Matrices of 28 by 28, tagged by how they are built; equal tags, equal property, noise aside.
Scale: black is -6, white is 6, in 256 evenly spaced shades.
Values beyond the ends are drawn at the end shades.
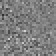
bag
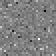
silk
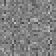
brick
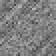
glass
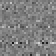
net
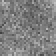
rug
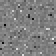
silk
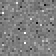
silk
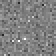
silk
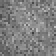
rug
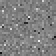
silk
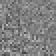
bag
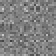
brick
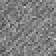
glass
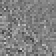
bag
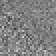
bag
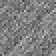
glass
